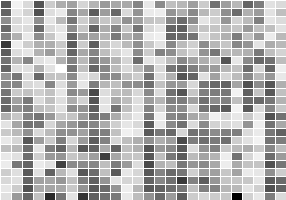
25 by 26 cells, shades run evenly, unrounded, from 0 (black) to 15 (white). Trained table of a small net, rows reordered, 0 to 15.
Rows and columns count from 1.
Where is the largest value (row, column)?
9, 6
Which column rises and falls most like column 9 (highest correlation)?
19
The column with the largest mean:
12
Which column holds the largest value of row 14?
22
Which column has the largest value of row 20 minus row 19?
8
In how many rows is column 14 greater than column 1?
12
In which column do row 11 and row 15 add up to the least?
25
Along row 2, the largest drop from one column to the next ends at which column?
4
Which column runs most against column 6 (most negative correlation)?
1
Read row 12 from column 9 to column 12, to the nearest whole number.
4 13 11 11
